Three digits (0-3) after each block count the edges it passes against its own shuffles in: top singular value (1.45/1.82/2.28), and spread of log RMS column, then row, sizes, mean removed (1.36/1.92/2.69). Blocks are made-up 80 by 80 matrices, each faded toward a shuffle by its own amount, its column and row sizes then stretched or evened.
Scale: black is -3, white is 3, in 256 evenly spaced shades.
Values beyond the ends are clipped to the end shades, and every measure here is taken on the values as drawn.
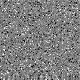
1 0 0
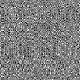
3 1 1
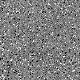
0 2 0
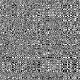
3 2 3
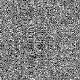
2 1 0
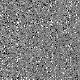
0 2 1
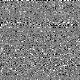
0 1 3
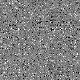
1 1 2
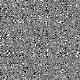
1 2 2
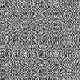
3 0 1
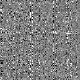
1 3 1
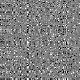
3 2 1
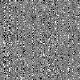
2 3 1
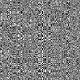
3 3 1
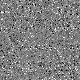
0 0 1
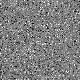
1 0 0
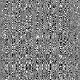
3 3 0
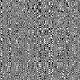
3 3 1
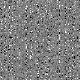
1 3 0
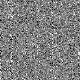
1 2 0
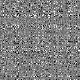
0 3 3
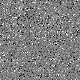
0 0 2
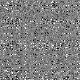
0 2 3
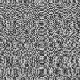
3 1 0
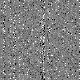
0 3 0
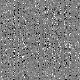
1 3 1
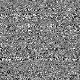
1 1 3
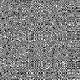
3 0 2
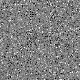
1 1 0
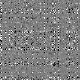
1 3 3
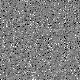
0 1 1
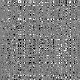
3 3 3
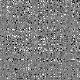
0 3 3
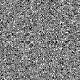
2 1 0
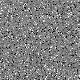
0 0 1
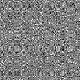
3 1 0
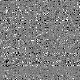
0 2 3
